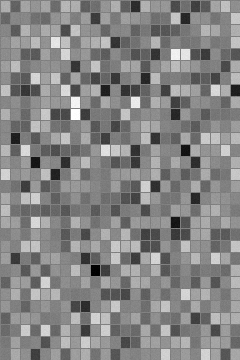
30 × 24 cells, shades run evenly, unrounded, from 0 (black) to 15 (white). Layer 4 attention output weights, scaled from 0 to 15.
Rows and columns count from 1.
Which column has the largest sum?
24
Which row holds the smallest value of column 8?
6
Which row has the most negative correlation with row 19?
5
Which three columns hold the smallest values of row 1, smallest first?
14, 20, 18
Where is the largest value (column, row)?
8, 10
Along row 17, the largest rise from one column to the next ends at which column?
15
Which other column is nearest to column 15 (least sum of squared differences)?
23
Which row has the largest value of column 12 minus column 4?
22
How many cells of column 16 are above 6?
24
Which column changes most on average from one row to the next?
4
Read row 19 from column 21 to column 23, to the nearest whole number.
10 8 10
